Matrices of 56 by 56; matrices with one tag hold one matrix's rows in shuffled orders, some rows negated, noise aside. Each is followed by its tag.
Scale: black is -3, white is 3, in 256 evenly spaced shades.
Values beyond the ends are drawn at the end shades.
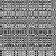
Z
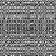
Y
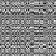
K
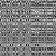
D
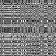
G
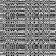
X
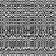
Y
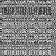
Z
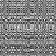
Y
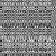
Z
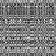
Y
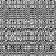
Y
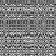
Y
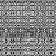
Y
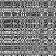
G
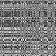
G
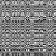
K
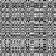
K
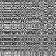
G
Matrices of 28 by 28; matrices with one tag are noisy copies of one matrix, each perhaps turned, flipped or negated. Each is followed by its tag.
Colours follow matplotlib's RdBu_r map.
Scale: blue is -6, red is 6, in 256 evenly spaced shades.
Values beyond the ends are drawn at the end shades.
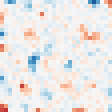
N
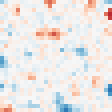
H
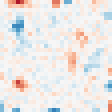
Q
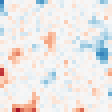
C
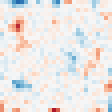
Q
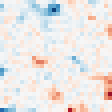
C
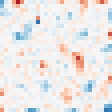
N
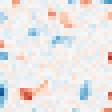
Q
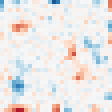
Q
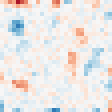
Q
